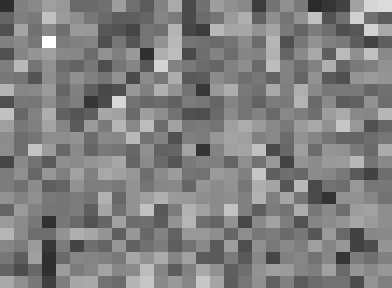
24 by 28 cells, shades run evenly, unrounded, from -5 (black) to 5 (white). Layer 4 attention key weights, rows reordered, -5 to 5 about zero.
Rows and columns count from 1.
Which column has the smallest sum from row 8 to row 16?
15
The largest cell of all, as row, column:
4, 4
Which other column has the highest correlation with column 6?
16
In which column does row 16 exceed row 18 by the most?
19
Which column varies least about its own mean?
5
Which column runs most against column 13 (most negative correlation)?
24
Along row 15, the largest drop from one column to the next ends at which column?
20
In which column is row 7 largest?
13
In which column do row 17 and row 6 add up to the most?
12
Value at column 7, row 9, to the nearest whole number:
-3
